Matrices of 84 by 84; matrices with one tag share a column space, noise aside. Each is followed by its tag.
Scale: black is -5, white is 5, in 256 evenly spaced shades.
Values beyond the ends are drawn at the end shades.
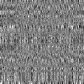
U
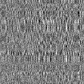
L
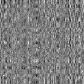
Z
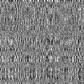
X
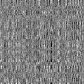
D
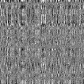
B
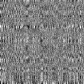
U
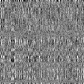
X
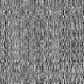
D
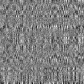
U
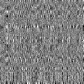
U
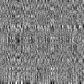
U
